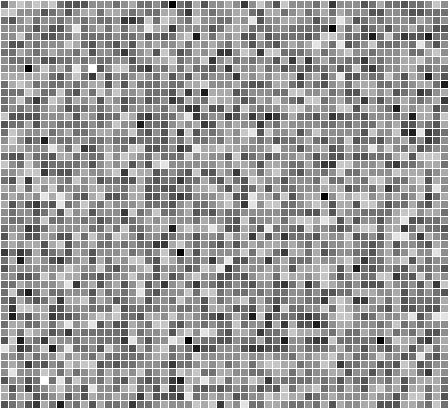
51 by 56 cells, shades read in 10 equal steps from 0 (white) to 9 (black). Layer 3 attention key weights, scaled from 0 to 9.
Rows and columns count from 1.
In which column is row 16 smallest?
15
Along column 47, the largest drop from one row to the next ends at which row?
6
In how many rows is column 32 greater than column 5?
20
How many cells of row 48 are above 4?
26
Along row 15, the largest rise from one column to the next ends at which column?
25
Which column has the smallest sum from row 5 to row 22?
43
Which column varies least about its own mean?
14
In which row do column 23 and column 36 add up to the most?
32
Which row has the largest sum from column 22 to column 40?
44
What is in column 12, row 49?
1
